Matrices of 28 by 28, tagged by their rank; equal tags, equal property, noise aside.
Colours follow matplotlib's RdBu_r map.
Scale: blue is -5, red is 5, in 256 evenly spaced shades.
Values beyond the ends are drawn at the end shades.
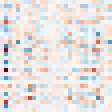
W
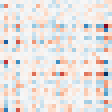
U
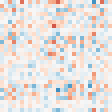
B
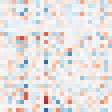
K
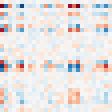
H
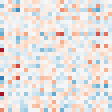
B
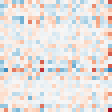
W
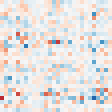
B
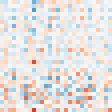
K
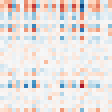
H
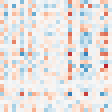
U
